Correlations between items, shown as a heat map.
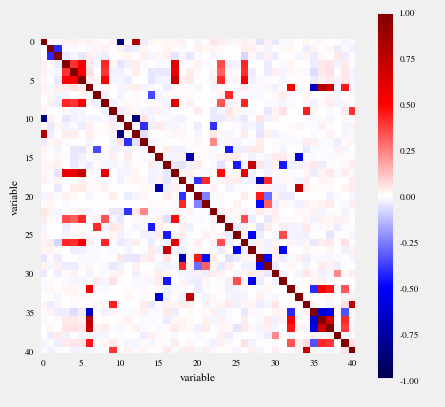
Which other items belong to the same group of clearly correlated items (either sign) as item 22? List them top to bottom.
11, 13
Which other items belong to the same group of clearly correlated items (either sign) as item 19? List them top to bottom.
15, 33
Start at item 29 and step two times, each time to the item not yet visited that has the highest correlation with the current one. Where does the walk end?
21
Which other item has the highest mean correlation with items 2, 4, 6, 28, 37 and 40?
36
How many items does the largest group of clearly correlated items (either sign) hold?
7
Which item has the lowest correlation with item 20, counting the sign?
18
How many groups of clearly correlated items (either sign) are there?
11
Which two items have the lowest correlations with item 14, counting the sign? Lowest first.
24, 7
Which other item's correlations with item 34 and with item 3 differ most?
40
